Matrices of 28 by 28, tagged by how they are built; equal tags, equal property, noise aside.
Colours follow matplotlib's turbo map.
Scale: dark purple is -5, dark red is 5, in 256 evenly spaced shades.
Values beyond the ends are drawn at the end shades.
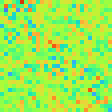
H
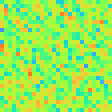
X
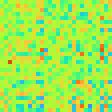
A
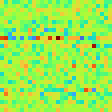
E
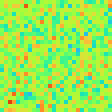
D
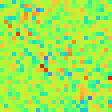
H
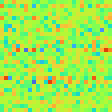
E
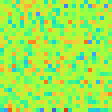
E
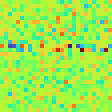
E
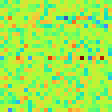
E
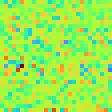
E
